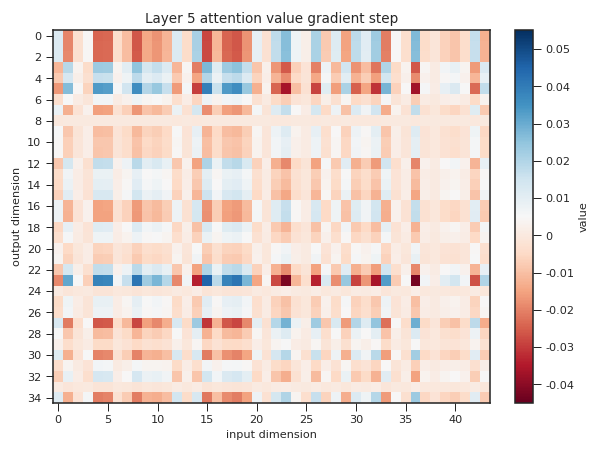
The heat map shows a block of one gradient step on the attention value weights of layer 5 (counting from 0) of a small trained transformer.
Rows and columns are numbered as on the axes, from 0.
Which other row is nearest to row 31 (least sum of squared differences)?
6
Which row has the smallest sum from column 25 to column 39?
23
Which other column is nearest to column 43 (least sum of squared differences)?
11
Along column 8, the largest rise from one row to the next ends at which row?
3
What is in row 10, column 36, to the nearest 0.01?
0.01
